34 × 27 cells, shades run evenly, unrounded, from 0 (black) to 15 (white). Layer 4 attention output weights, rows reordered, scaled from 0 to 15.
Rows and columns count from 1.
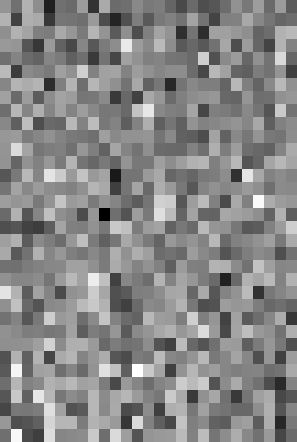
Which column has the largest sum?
9
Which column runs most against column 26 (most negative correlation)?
17
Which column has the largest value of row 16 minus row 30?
24
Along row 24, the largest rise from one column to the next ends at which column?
21
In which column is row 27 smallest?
16
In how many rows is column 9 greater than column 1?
20
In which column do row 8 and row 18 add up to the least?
4
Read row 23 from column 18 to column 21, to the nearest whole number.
6 10 5 8
